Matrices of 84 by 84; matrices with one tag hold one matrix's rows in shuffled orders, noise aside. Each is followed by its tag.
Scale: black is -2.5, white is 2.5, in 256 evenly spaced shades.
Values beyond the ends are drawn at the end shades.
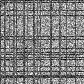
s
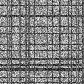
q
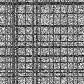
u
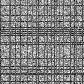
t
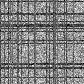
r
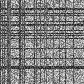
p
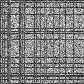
p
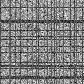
t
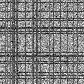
u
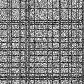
q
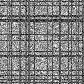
q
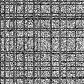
s
